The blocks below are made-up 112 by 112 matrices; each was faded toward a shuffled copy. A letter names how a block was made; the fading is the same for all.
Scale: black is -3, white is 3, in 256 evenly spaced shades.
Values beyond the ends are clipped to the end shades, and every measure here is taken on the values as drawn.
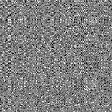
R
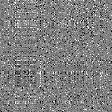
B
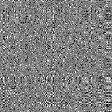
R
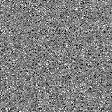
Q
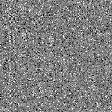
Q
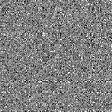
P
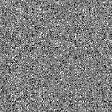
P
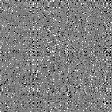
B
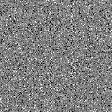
Q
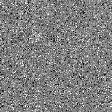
Q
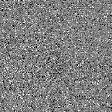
Q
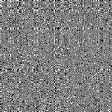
R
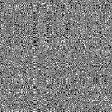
R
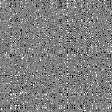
B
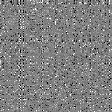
B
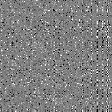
B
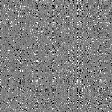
B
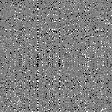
B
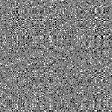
R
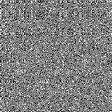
P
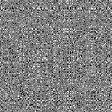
R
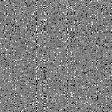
B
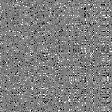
B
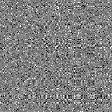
R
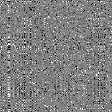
B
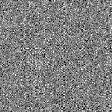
P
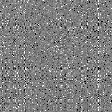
B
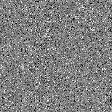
Q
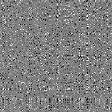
B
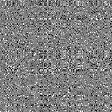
R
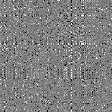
B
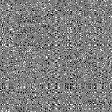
R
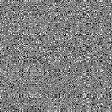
R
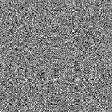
P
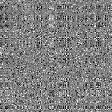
R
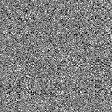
P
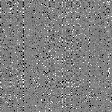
B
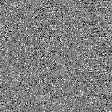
Q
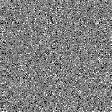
Q
